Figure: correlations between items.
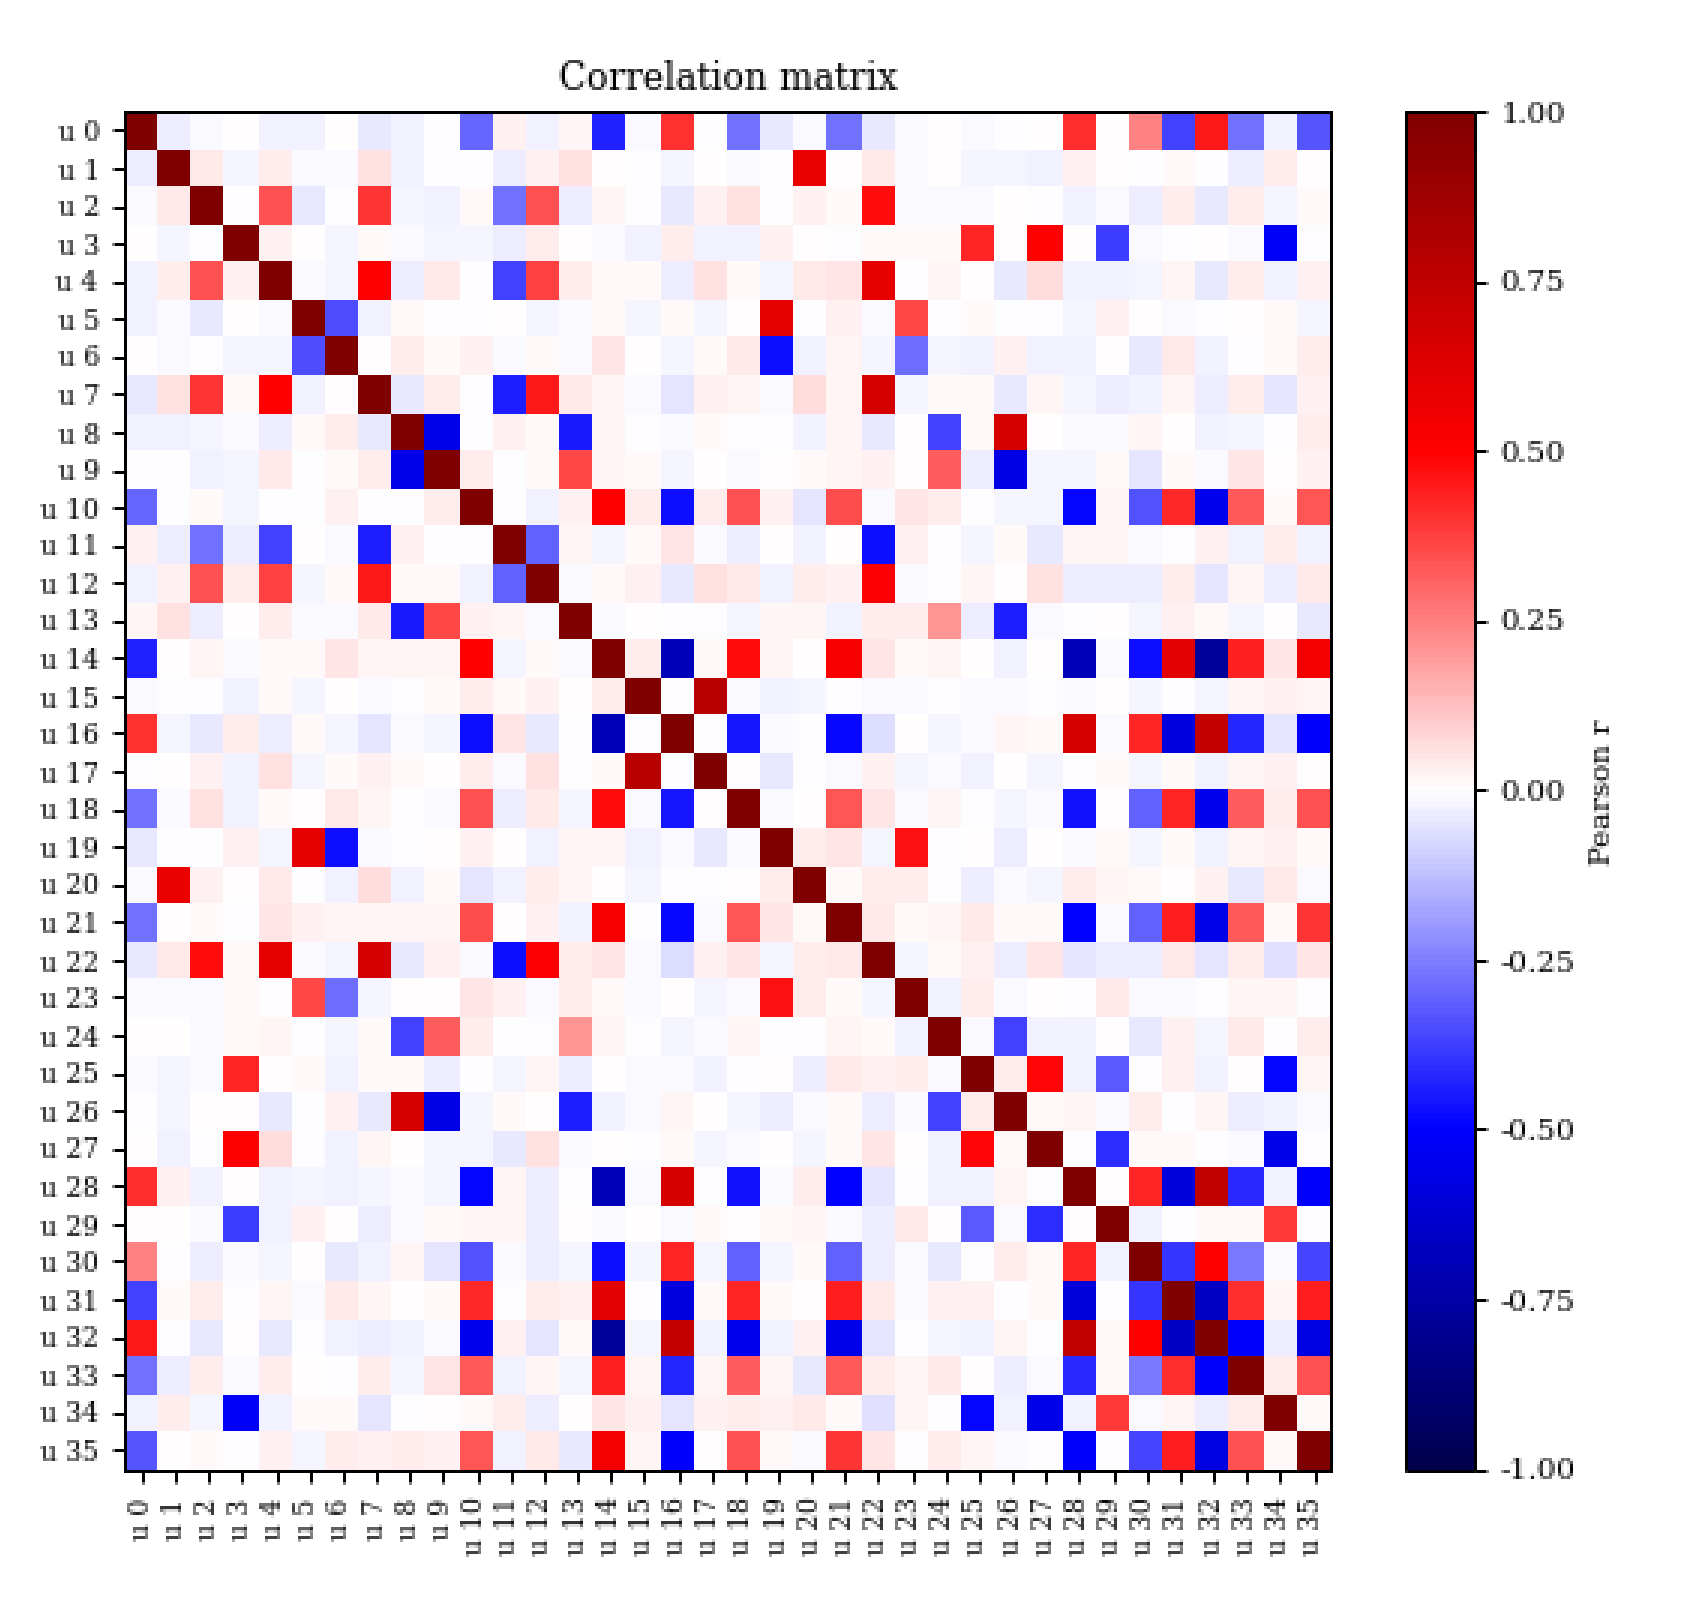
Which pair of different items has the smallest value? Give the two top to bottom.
u 14, u 32
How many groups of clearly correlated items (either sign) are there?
7
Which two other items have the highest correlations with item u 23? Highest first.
u 19, u 5
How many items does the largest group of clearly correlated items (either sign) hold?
12
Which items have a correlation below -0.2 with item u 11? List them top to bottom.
u 2, u 4, u 7, u 12, u 22
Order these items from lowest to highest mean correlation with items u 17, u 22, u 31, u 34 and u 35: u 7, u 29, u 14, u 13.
u 13, u 29, u 7, u 14
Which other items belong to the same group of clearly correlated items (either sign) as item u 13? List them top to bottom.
u 8, u 9, u 24, u 26
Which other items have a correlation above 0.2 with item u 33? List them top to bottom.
u 10, u 14, u 18, u 21, u 31, u 35
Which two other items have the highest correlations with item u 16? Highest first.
u 32, u 28
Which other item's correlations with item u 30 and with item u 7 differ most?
u 22
